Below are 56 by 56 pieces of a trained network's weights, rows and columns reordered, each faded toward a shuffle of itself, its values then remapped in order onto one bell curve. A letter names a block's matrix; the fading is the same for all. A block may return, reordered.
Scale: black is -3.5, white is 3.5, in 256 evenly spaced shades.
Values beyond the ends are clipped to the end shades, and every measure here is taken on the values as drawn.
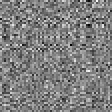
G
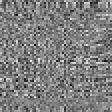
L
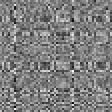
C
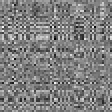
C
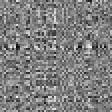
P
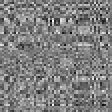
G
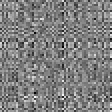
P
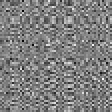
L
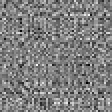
G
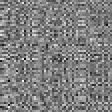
G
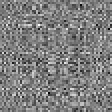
G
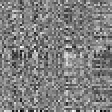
P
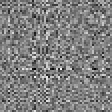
P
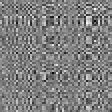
P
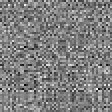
G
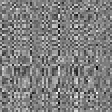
P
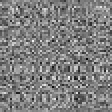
G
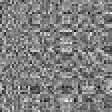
G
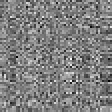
G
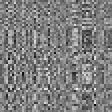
L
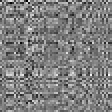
C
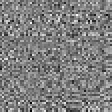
G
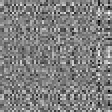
C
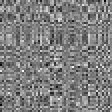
L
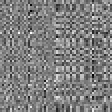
P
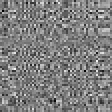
G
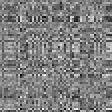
C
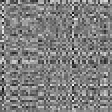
C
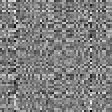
C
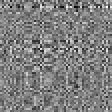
P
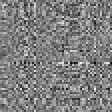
P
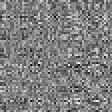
L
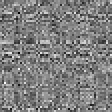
G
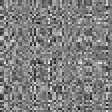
L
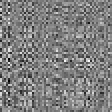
P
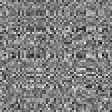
G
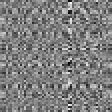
C
